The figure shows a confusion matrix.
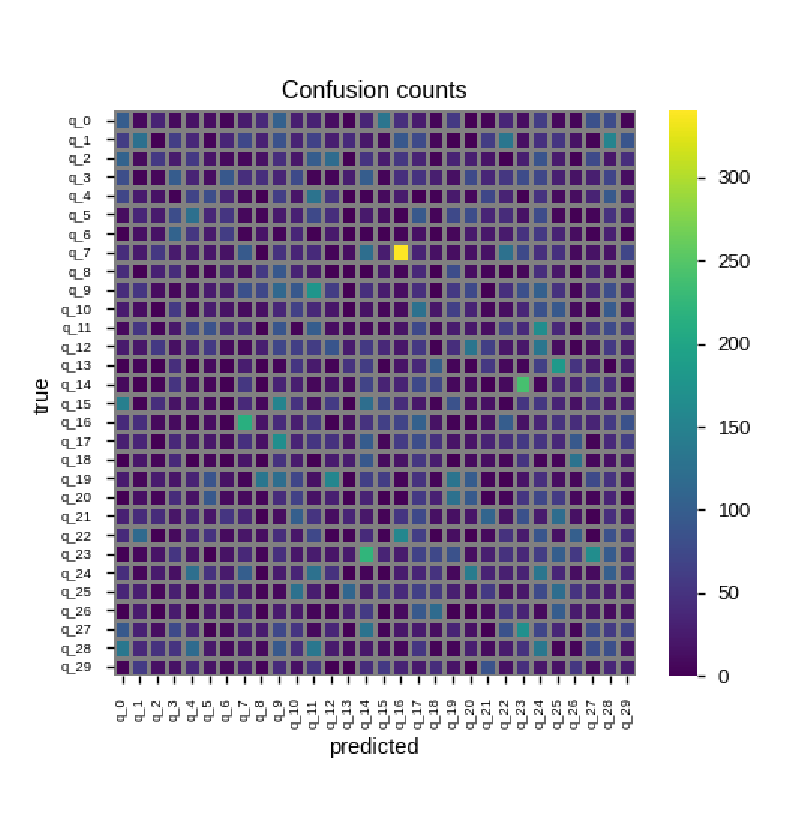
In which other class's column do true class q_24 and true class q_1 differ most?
q_20
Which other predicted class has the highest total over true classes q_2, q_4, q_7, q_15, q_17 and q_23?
q_14
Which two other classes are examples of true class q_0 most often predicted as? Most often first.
q_15, q_9
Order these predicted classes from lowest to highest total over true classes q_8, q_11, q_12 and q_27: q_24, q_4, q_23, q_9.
q_4, q_23, q_9, q_24
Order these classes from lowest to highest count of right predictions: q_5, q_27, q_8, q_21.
q_5, q_8, q_27, q_21
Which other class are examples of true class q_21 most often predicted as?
q_25
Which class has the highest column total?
q_24
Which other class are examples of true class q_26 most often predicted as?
q_18
